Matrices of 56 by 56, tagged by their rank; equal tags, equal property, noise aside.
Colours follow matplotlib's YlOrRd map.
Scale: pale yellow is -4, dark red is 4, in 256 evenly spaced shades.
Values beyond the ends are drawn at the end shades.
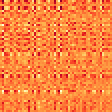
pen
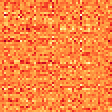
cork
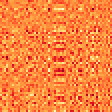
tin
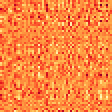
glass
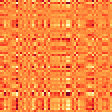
pen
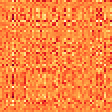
tin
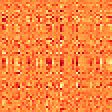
tin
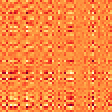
pen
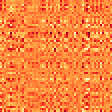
tin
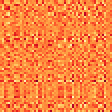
tin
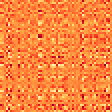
tin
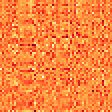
cork
